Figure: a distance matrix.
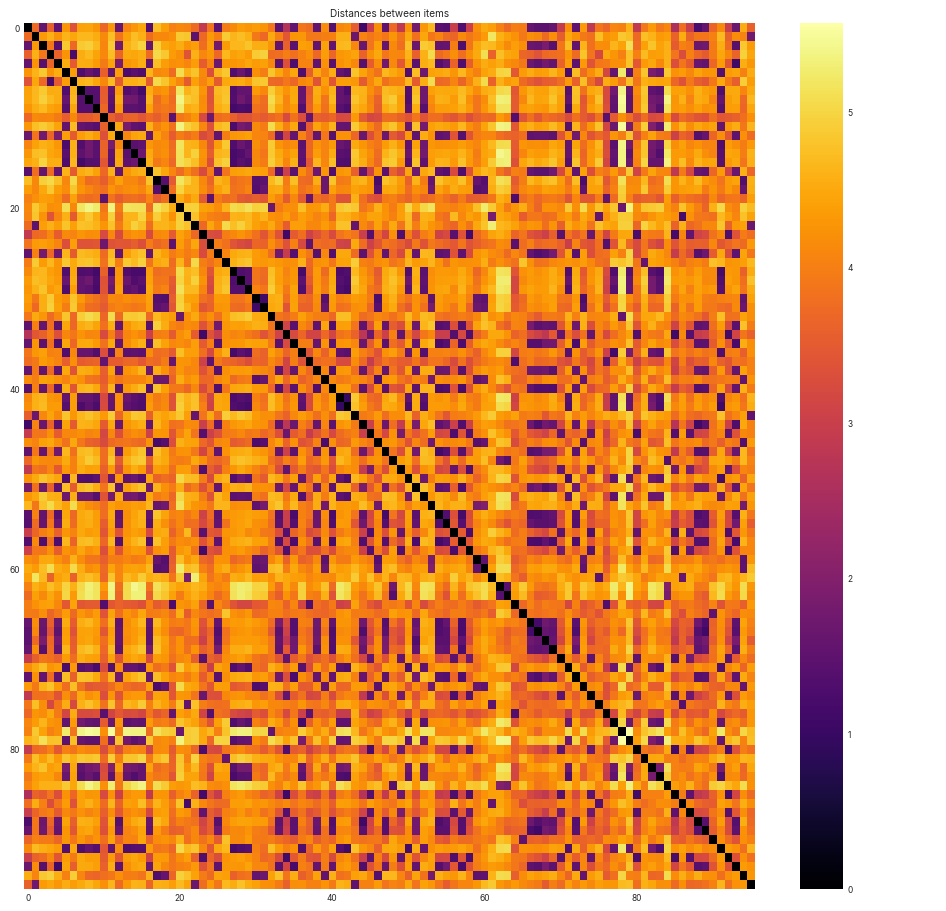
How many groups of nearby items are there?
12
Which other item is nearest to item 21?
86
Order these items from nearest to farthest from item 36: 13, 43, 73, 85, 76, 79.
13, 79, 76, 73, 85, 43
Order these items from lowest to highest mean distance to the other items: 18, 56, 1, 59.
56, 59, 18, 1
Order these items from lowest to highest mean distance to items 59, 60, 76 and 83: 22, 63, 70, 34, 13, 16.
13, 34, 70, 16, 22, 63
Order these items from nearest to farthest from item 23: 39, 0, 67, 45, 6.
45, 0, 67, 39, 6
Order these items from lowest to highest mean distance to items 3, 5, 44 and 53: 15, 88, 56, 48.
88, 15, 56, 48
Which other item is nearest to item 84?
48
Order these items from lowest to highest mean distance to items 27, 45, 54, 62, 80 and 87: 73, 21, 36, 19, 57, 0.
0, 57, 36, 19, 73, 21
